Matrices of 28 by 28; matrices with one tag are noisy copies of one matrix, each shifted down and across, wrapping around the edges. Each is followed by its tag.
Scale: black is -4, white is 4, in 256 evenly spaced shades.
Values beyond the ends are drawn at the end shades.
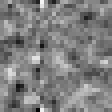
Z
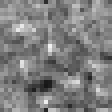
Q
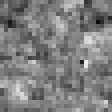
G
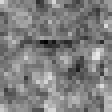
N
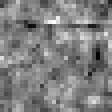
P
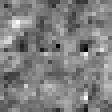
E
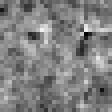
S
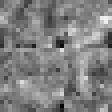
E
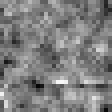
P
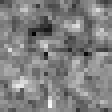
Q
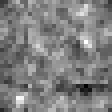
N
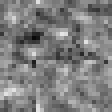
Q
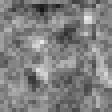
N
